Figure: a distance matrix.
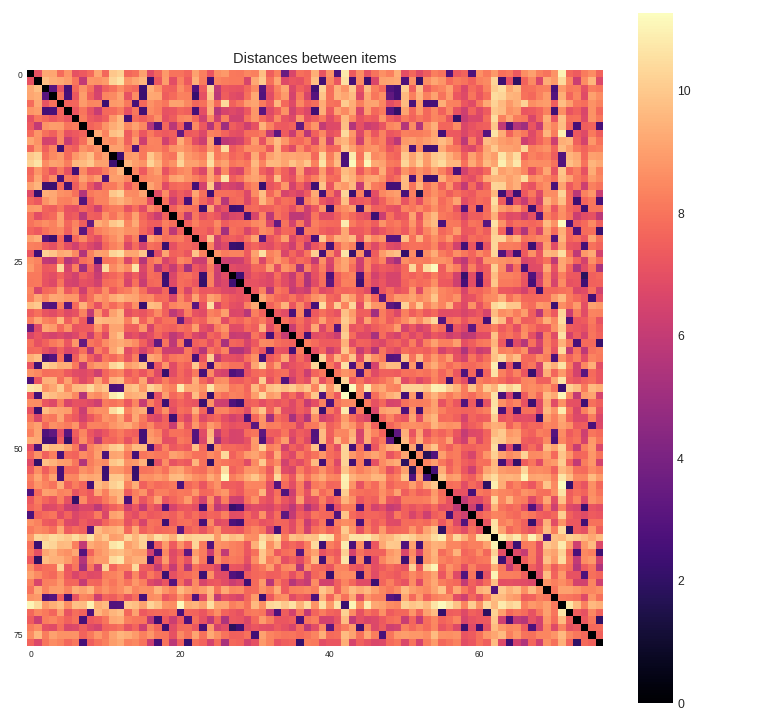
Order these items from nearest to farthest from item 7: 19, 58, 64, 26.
64, 26, 19, 58
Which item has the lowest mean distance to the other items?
58
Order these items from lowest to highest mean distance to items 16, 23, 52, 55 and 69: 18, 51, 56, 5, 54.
18, 56, 5, 51, 54
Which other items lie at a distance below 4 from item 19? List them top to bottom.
29, 46, 68
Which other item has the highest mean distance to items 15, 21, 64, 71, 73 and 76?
62
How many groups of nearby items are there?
15
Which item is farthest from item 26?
54
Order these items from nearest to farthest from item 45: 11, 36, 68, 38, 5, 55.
68, 36, 55, 5, 38, 11
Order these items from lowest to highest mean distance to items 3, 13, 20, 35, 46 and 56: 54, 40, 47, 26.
40, 26, 47, 54
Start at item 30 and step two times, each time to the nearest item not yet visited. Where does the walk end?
47
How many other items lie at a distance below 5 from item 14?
5
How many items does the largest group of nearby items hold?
10
